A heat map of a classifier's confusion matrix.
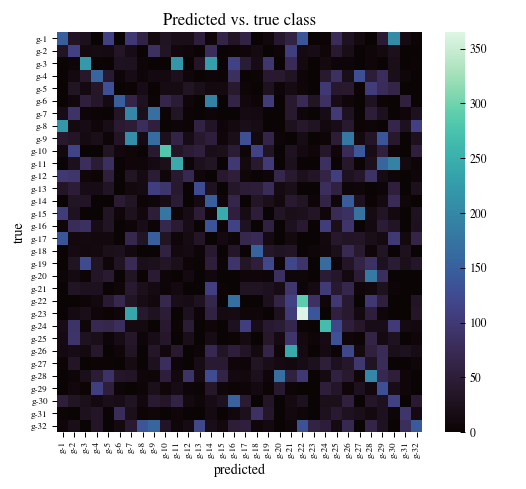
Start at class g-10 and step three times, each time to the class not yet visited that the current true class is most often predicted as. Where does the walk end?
g-4
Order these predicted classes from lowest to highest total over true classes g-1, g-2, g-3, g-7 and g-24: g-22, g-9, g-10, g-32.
g-32, g-10, g-22, g-9
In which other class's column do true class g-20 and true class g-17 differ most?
g-28
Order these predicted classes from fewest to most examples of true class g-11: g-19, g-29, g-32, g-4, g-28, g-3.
g-32, g-28, g-4, g-3, g-19, g-29
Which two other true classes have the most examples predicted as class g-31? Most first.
g-32, g-6
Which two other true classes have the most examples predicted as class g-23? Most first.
g-22, g-32
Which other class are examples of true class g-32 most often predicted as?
g-9
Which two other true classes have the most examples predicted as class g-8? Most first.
g-32, g-1
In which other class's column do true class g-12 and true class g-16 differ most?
g-14
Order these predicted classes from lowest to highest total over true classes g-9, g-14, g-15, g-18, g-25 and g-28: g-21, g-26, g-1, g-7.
g-1, g-21, g-7, g-26
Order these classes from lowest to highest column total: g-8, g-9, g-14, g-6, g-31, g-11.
g-31, g-8, g-6, g-11, g-9, g-14
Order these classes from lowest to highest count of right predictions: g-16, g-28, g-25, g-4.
g-16, g-25, g-4, g-28
